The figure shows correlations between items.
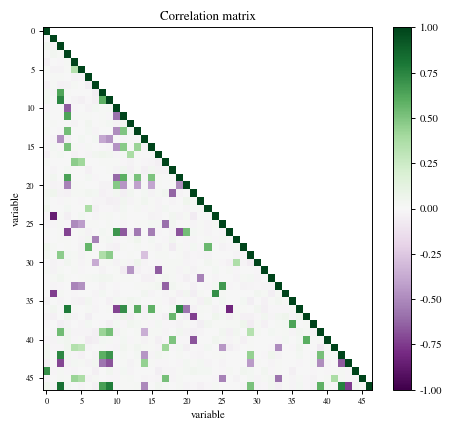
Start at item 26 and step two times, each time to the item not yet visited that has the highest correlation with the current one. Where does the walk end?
20
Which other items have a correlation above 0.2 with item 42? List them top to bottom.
2, 8, 9, 29, 39, 46
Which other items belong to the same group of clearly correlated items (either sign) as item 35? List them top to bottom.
38
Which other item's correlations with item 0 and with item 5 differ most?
44
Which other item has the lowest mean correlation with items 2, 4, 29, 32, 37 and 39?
43
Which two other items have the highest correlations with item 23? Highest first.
28, 6
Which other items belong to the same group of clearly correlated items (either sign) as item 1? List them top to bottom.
24, 34
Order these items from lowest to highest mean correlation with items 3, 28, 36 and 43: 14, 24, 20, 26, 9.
26, 20, 9, 24, 14
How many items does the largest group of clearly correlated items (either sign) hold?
9
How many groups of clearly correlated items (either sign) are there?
11
